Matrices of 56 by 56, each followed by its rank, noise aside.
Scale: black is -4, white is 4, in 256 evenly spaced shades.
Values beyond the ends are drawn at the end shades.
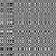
two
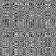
two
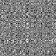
five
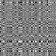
two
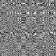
four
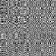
four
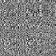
five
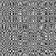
three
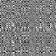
three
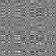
two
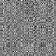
five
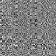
five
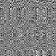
five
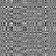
two
